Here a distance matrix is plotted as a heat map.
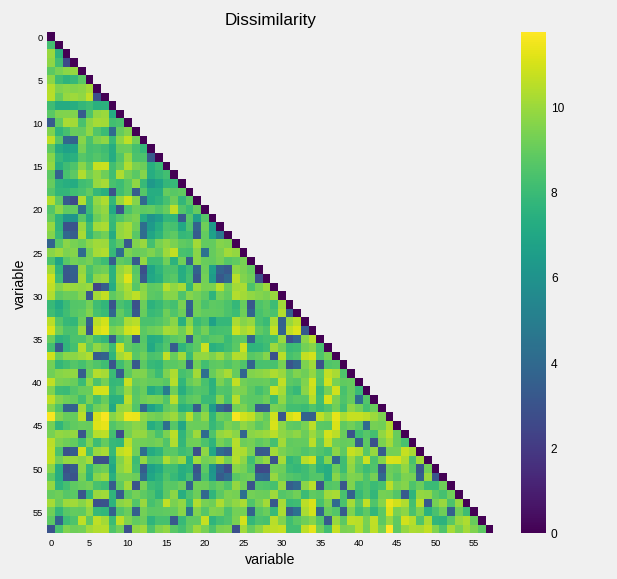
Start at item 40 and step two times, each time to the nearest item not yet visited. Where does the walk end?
42
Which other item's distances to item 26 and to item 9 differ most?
46
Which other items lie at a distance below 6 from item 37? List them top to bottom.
6, 7, 29, 49, 54
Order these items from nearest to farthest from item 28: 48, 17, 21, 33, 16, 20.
48, 21, 17, 33, 16, 20
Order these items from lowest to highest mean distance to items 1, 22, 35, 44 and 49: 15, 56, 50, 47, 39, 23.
50, 23, 56, 15, 47, 39
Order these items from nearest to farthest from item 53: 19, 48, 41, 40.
40, 41, 19, 48
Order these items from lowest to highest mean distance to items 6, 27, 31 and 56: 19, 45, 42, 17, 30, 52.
52, 19, 17, 42, 45, 30
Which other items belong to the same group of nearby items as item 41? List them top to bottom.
15, 45
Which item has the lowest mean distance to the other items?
8
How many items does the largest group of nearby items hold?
12
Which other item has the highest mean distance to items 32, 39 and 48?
44
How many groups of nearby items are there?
11
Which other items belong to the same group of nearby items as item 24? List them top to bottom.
0, 10, 57
